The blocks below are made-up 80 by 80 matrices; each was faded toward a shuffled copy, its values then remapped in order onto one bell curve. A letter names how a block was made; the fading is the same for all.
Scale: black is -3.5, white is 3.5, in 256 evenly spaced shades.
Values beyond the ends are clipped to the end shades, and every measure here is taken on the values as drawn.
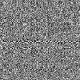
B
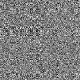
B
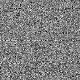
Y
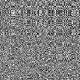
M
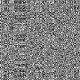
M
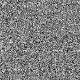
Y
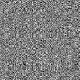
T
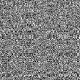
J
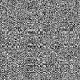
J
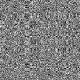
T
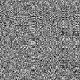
T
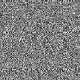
B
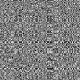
M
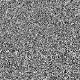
Y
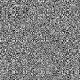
T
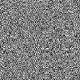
T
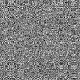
T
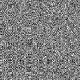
J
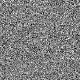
Y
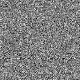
Y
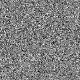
Y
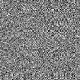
J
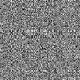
T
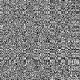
M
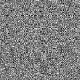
J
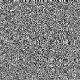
J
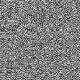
T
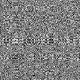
B
